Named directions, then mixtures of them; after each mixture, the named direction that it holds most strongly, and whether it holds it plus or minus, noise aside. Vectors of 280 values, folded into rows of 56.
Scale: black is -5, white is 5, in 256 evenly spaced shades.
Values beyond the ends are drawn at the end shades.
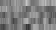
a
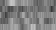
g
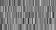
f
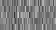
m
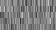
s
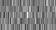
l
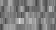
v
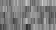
a, plus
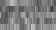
g, plus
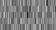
l, minus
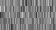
s, plus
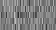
m, minus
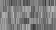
a, minus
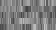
a, plus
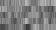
a, plus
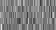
f, minus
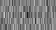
l, minus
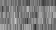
a, minus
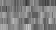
a, minus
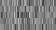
m, minus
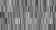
s, plus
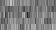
g, plus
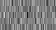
l, minus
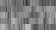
a, minus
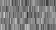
l, minus
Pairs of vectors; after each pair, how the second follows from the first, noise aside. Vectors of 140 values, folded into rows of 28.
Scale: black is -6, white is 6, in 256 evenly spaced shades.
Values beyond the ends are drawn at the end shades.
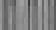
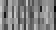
wrapped around, scaled up.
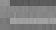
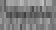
wrapped around.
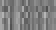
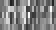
wrapped around, scaled up.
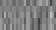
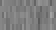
shrunk.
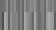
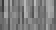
wrapped around.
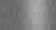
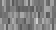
shuffled.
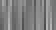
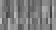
wrapped around.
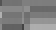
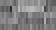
wrapped around.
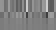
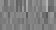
shrunk.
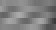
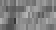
wrapped around.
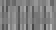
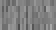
shrunk.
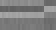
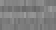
shrunk.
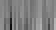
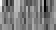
reversed, scaled up.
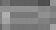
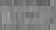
shrunk.
